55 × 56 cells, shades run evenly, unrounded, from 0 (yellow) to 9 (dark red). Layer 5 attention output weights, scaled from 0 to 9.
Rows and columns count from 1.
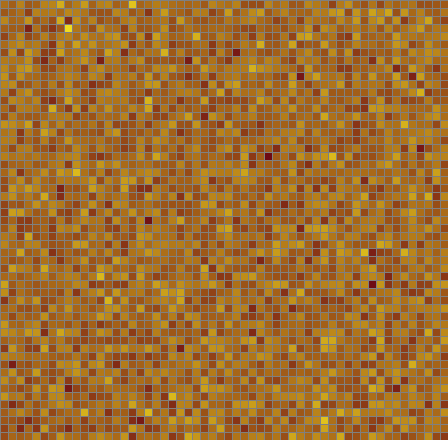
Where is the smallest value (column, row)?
9, 4
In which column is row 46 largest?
2
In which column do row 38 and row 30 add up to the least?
14
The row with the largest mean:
54
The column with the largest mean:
7
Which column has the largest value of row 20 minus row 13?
34
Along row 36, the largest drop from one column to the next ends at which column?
48
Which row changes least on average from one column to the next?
18
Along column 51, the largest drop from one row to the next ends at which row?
32
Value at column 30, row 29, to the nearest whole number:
6
